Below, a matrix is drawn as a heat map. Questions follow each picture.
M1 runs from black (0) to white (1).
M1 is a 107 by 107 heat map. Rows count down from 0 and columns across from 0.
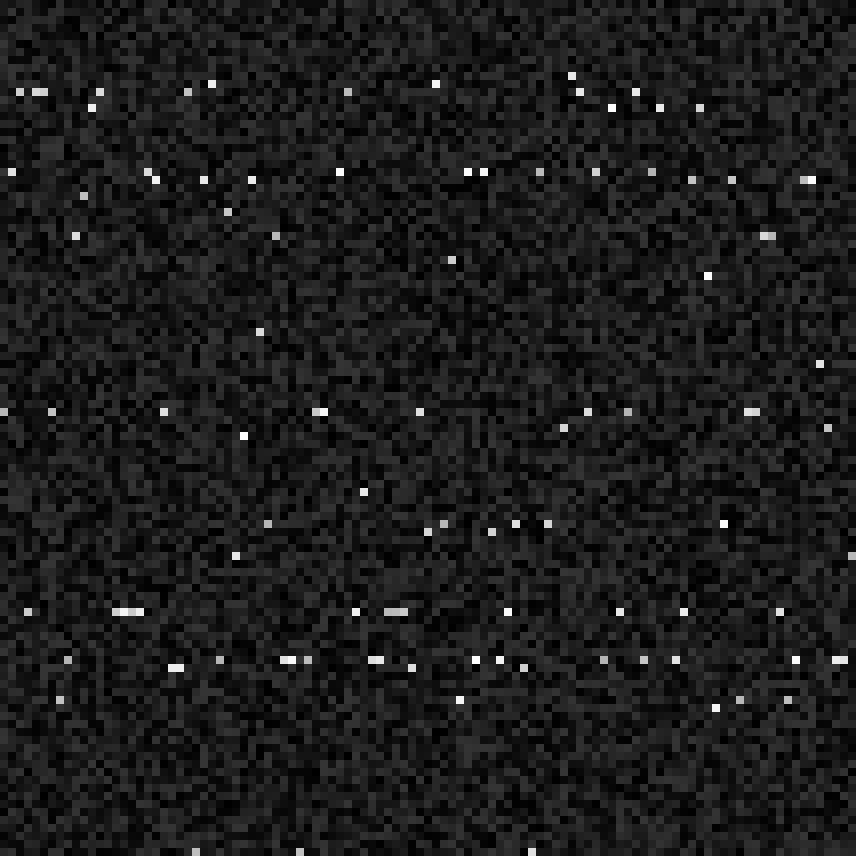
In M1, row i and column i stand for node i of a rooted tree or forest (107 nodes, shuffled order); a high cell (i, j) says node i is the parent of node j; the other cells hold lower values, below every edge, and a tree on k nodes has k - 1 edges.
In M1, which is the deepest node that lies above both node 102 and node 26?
106
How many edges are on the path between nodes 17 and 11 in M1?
3
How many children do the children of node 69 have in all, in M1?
7
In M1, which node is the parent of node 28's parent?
10
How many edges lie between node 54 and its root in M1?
4
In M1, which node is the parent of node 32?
41
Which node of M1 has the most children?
82
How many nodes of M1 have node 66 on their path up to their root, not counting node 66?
6
